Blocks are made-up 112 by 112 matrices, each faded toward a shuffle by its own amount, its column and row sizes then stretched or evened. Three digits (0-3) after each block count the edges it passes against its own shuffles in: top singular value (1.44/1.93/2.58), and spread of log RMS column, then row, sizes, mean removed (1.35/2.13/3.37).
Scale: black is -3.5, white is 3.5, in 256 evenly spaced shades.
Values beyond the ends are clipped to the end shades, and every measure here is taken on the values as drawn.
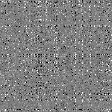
2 2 2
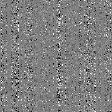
1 3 1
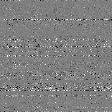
1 1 3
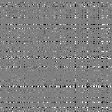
3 2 3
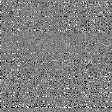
1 2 3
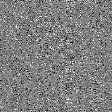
1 2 1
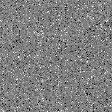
0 2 0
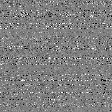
0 0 3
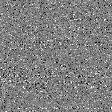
0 0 2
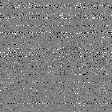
1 1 3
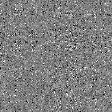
0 2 1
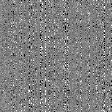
0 3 1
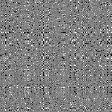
3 2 2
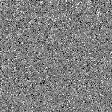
1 0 1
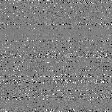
0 1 3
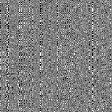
3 3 0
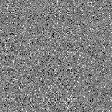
2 1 0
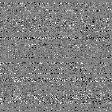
0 1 3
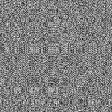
3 0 0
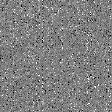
0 2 0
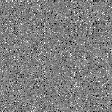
2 1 1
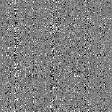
1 3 2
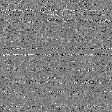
1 0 3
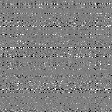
3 1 3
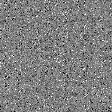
0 1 0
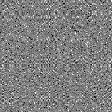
3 1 0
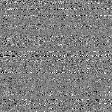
0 1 3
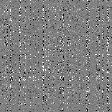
1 3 2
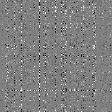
2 3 2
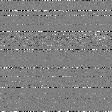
2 0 3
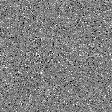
1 0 1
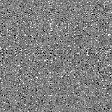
2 1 1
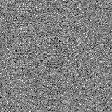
2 0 0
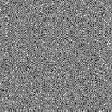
3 1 0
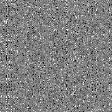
2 2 0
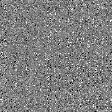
0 2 1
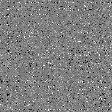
0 1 2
